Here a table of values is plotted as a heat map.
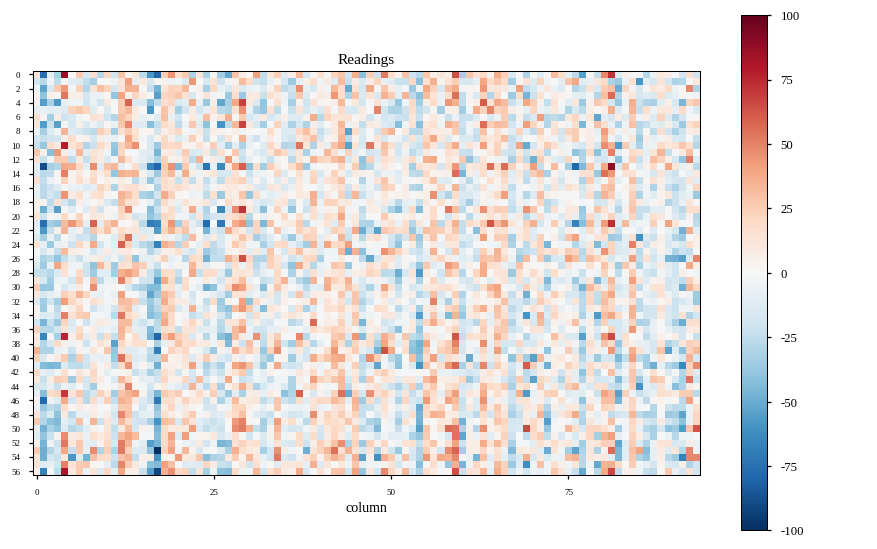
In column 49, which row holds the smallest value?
28
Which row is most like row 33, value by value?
36
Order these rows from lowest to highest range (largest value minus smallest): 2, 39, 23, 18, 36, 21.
18, 36, 2, 23, 39, 21
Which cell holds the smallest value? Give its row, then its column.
53, 17
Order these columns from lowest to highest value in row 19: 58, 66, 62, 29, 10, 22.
10, 62, 66, 22, 58, 29
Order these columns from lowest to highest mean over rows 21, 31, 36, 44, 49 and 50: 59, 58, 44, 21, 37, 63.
44, 37, 21, 58, 63, 59
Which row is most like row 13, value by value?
21
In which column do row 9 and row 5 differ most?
62
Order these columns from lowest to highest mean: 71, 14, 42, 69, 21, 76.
69, 76, 14, 21, 71, 42
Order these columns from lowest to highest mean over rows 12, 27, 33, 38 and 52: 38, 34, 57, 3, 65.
38, 57, 3, 34, 65
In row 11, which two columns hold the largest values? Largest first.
81, 3
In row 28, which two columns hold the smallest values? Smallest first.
54, 51
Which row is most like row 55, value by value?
34
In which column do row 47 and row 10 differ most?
47
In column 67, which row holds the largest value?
13
